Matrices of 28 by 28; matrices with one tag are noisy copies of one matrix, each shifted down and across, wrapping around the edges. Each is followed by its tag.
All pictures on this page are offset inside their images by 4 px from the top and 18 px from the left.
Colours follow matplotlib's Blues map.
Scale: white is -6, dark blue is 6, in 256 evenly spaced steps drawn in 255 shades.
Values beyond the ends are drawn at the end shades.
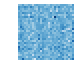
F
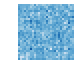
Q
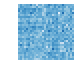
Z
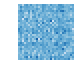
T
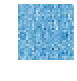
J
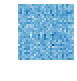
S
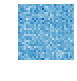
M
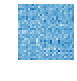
S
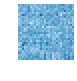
Q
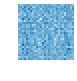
F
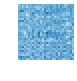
S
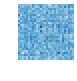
Q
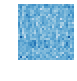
J
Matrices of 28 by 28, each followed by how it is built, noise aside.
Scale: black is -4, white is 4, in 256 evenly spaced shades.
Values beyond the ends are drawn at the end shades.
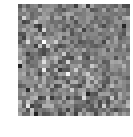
lower triangular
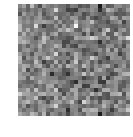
repeating rows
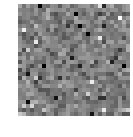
sparse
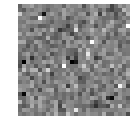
sparse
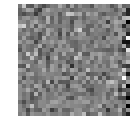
uneven columns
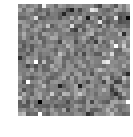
sparse
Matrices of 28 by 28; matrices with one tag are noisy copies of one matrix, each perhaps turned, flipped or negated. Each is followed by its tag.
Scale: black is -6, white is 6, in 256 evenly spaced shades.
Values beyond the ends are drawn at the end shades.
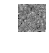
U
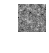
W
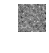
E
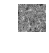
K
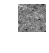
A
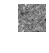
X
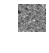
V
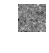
X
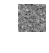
E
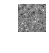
W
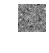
K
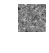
K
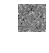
U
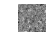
K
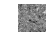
V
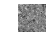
V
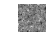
K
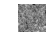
X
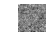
U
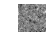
V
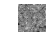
X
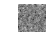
E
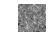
X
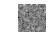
E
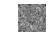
U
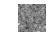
X
